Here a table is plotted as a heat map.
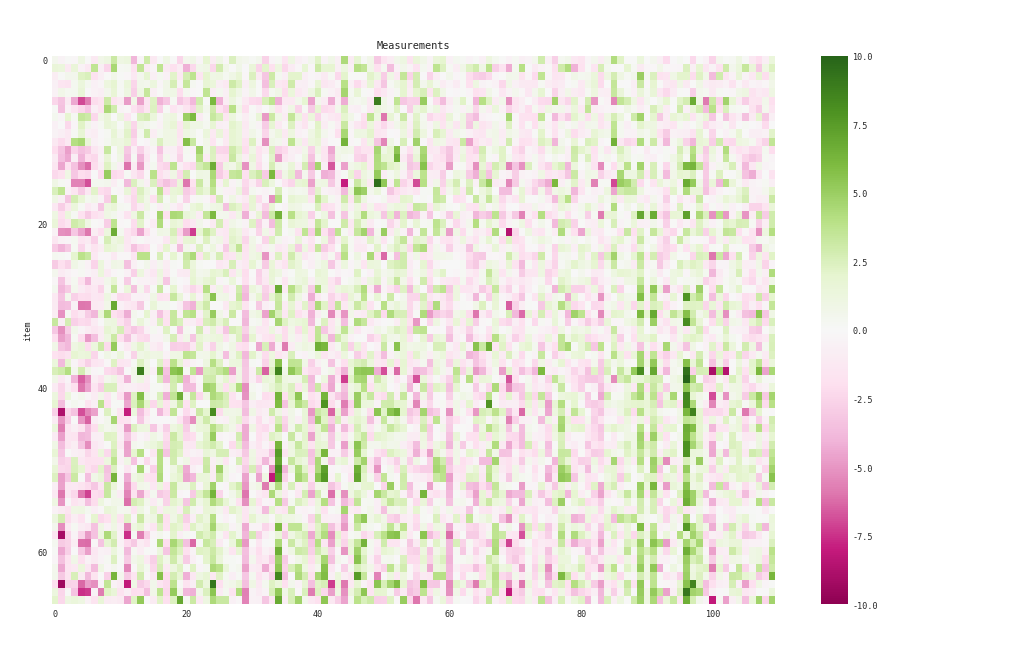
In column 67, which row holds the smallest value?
1
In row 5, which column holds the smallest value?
4
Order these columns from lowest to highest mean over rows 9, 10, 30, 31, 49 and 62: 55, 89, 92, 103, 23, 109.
92, 103, 55, 23, 109, 89
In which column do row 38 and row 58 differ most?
13
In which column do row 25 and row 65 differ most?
69
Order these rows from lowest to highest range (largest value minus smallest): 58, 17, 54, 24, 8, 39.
8, 17, 24, 54, 58, 39
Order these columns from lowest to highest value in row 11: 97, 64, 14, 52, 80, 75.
64, 14, 75, 80, 97, 52
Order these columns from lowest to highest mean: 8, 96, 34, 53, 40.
8, 53, 40, 34, 96
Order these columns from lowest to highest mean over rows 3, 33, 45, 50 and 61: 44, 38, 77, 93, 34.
93, 44, 38, 77, 34
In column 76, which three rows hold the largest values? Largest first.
15, 5, 39
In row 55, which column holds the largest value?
44
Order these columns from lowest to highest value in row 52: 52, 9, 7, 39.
39, 7, 52, 9
